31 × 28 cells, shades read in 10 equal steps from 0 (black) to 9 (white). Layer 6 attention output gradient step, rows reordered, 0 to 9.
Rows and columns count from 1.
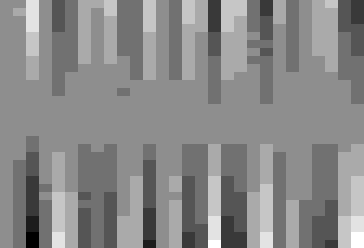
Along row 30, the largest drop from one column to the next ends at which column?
18
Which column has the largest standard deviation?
3
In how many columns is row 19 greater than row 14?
3
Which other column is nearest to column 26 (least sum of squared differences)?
19
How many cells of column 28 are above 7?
4
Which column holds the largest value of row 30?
28
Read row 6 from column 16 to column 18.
5 3 6
